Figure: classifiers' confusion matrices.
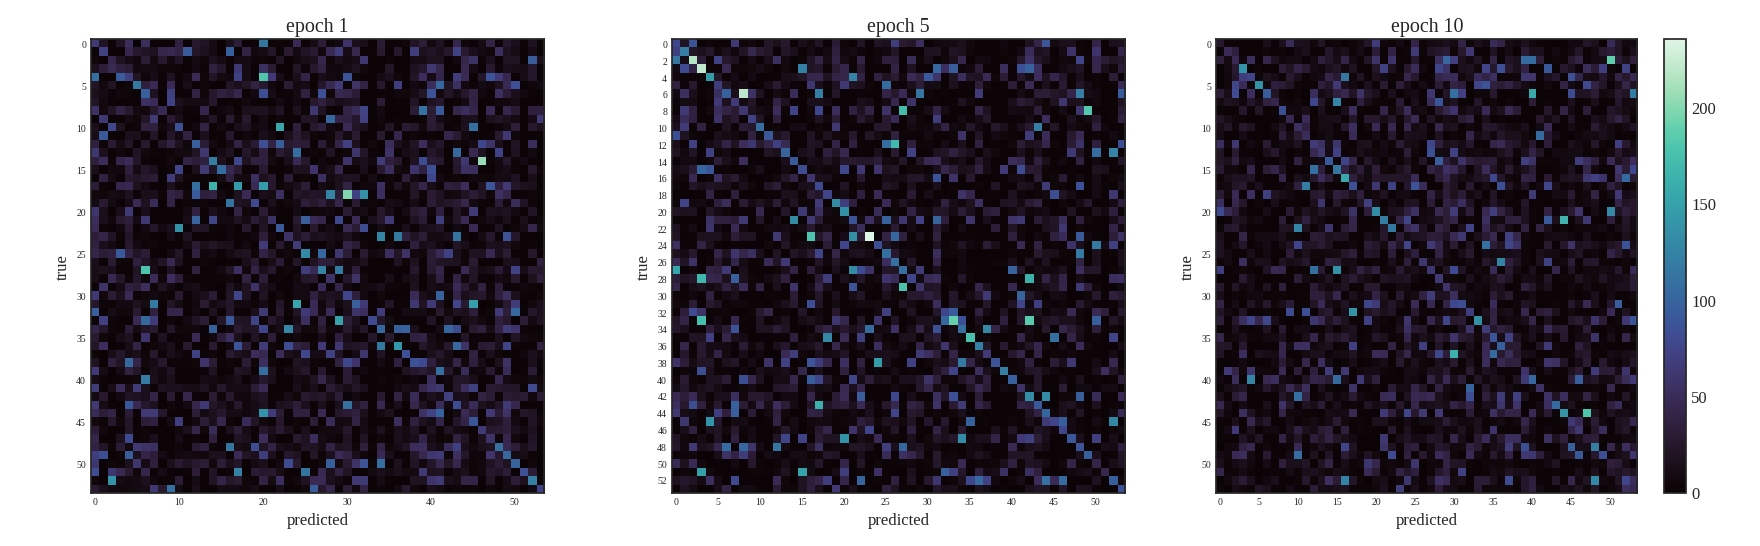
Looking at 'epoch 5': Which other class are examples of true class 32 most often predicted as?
33
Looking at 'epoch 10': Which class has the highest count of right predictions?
16
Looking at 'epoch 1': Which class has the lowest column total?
33
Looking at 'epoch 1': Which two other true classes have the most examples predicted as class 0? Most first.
4, 32
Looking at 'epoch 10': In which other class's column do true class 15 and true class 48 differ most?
12
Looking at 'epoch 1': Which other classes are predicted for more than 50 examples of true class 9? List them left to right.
1, 7, 28, 32, 53
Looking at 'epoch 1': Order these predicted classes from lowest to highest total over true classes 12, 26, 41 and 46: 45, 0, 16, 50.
16, 50, 45, 0
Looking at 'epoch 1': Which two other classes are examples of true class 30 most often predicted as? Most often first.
41, 17
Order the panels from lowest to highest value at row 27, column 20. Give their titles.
epoch 5, epoch 1, epoch 10
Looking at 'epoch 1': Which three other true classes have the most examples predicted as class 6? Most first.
27, 40, 33
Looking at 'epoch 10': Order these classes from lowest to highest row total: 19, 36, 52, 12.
19, 36, 12, 52
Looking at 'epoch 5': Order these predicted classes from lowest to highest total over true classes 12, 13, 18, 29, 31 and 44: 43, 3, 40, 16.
3, 40, 43, 16
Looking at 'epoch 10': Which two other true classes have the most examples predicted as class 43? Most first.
38, 27
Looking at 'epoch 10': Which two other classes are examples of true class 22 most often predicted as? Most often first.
10, 32
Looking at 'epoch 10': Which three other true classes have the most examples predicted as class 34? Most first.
24, 5, 3
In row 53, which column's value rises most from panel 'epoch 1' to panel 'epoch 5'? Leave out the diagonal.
19
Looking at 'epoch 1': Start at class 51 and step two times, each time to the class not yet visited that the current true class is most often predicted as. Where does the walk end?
14
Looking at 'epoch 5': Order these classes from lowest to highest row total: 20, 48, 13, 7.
7, 20, 13, 48
